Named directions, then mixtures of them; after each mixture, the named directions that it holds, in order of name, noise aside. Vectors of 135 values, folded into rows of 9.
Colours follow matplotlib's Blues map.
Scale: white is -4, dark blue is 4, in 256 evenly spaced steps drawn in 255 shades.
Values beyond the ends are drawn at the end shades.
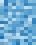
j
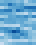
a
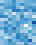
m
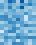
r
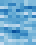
a.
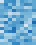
j, m, r.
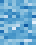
a, j, m.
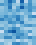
a, r.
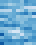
a.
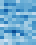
a, j.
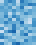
j, r.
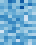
r.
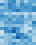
a, m, r.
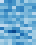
a, j, r.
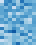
a, j, r.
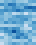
a, m.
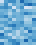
a, j, r.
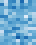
j, m, r.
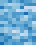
a, m, r.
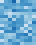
j, m, r.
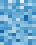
r.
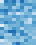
a, j, r.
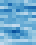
a.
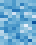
m.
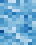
m, r.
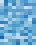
j.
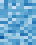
j.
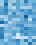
j, m, r.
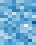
m.
